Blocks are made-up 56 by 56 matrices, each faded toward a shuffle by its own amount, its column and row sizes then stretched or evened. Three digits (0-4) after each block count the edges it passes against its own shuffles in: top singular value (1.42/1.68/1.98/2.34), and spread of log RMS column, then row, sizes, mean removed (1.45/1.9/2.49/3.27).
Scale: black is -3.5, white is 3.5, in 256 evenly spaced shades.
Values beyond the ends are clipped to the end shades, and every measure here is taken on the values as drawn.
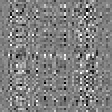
4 4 2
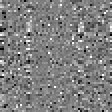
3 2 0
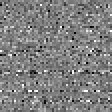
1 0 3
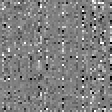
0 4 1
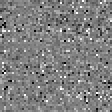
0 1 2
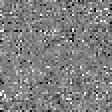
2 1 2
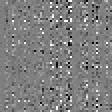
0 4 2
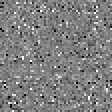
0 0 1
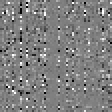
2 4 2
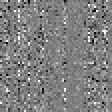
1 4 1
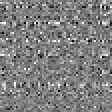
3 0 3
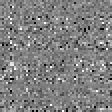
2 1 3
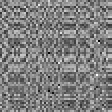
4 0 1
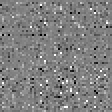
1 2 2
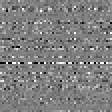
3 0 4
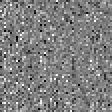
2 2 0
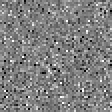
1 0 1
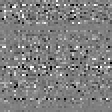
2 1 4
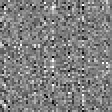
3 3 1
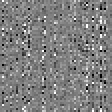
2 4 0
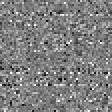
1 0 2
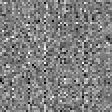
3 2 0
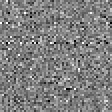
2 0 2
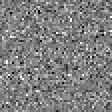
0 0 1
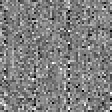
2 3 0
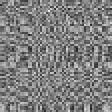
4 1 1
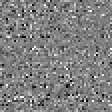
1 0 3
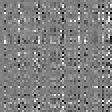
4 4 3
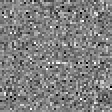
1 1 2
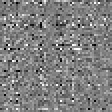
1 2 3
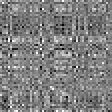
4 2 2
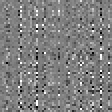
4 4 1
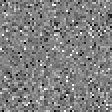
2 0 0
